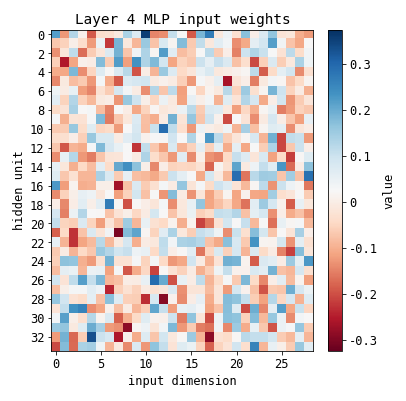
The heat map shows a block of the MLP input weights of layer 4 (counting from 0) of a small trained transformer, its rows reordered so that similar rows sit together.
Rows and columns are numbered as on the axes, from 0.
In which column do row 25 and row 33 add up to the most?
22
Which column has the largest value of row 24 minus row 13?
26
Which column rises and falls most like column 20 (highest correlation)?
28
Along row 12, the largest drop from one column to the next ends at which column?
25
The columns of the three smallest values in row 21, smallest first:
7, 2, 0
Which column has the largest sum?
24
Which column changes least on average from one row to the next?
1
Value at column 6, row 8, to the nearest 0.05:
-0.15
